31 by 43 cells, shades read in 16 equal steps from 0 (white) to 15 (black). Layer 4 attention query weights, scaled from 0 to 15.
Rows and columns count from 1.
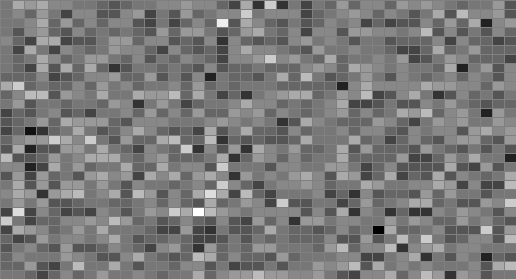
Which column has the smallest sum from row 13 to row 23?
18
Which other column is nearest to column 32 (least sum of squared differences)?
27
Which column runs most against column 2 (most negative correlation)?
28
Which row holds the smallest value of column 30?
30
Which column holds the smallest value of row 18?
1
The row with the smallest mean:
11
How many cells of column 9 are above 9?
3
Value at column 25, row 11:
5
